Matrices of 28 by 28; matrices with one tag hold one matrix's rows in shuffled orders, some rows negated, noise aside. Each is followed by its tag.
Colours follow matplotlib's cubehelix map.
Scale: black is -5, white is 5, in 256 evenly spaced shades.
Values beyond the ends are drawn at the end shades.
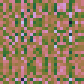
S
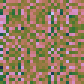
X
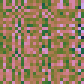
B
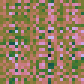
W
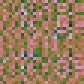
S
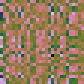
X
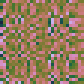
X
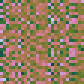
X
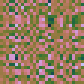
W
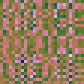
S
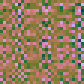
B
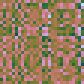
B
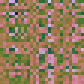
W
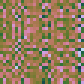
B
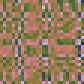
B
